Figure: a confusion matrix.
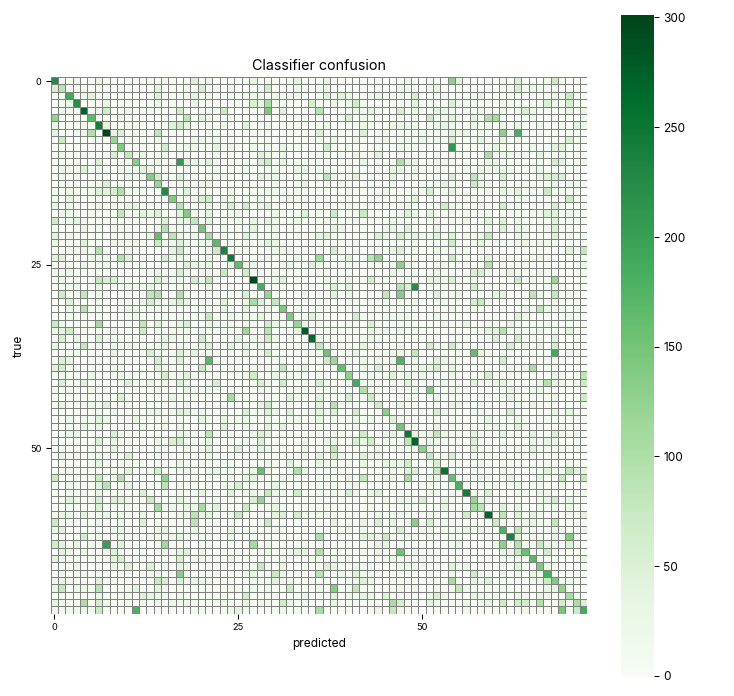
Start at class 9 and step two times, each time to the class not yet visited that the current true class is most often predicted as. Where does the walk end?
15
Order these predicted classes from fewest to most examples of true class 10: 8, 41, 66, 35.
35, 41, 66, 8
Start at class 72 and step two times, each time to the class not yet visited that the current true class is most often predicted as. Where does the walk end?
17
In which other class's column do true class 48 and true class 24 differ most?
44
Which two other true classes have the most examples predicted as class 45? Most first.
29, 62
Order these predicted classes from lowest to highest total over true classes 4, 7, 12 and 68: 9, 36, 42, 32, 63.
32, 9, 42, 36, 63
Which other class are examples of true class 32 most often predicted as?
21
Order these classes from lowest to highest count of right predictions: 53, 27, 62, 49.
62, 53, 49, 27
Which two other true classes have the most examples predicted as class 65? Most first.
39, 29
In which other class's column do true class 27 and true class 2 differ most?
68
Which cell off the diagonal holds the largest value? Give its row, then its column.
28, 49
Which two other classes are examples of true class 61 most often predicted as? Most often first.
63, 47
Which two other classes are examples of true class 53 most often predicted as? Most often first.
28, 33
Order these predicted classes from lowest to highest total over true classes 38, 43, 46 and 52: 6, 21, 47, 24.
6, 24, 21, 47
